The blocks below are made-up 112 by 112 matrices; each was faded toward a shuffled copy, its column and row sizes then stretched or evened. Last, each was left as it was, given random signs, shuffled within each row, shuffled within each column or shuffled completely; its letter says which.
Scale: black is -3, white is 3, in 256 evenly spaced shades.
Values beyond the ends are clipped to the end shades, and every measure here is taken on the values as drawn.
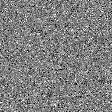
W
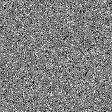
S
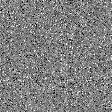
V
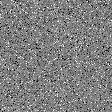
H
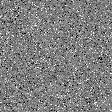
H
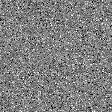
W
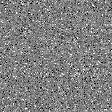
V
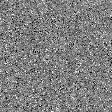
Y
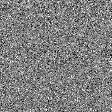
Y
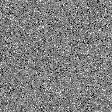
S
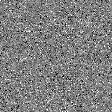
V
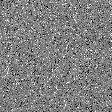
S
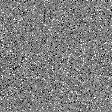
Y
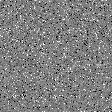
W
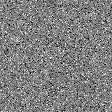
H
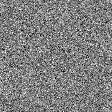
W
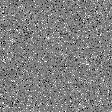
Y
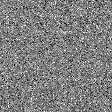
W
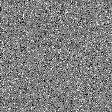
S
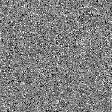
V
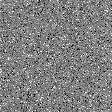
S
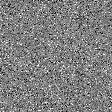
W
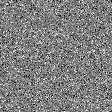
W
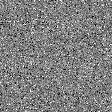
W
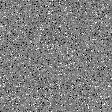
W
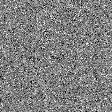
Y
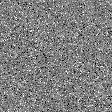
H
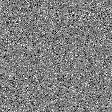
W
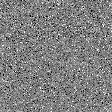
W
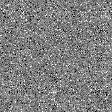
V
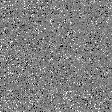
Y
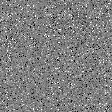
V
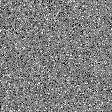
W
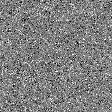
W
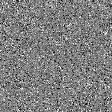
Y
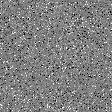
W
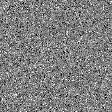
Y
